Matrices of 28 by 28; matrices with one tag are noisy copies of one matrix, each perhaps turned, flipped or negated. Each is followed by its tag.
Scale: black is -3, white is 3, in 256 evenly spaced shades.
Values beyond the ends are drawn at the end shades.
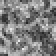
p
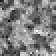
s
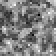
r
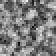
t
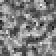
t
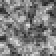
s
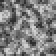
t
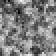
p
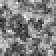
r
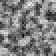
t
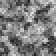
s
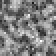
t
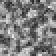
t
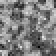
p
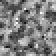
t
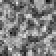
t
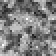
s
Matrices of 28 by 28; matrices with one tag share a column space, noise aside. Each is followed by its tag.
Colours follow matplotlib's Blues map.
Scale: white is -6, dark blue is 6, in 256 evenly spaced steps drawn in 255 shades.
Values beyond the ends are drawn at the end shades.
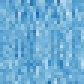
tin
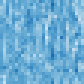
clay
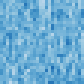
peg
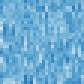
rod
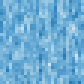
clay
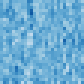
peg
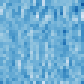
tin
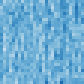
clay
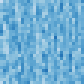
clay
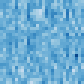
peg
